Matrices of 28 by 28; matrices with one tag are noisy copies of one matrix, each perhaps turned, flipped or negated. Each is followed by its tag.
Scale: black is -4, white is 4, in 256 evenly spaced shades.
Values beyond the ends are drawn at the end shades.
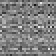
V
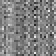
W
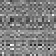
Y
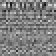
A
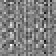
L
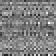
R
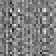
L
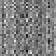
V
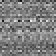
W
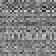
Y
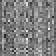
V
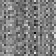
W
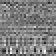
A
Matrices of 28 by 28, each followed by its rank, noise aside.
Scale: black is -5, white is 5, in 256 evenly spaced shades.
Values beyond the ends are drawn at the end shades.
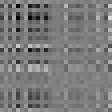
one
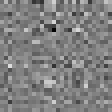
four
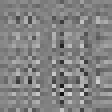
two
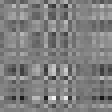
one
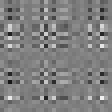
one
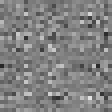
four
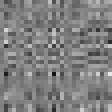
two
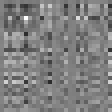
two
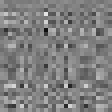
two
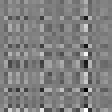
one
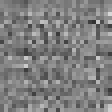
four
